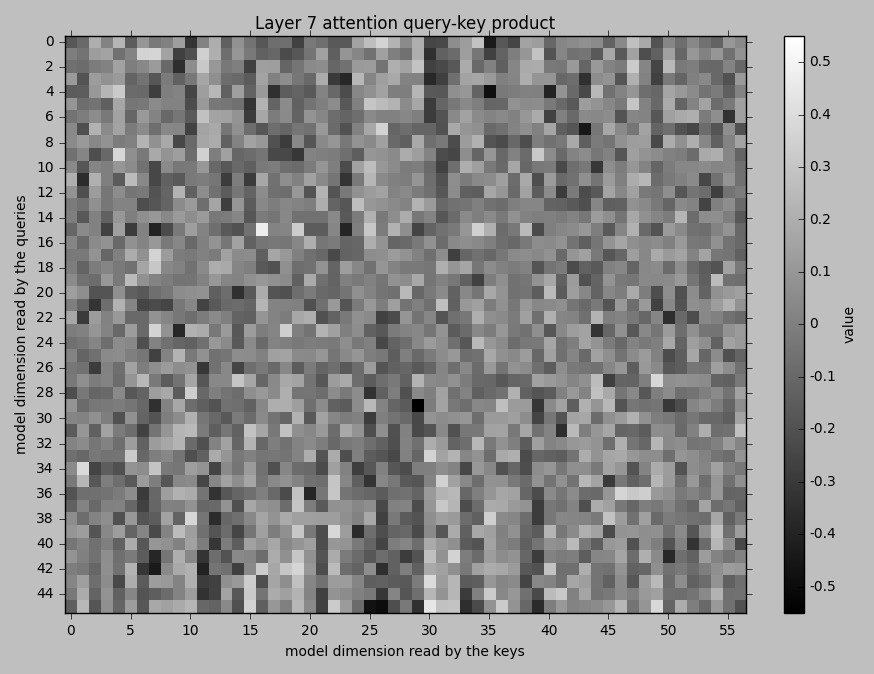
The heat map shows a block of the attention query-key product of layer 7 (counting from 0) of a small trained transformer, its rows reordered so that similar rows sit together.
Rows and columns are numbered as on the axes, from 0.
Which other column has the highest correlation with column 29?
39
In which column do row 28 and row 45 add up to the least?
25
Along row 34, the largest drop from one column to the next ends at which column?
2
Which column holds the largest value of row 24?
34
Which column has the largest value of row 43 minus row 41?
7
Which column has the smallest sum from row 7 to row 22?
23
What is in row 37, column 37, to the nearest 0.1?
0.1
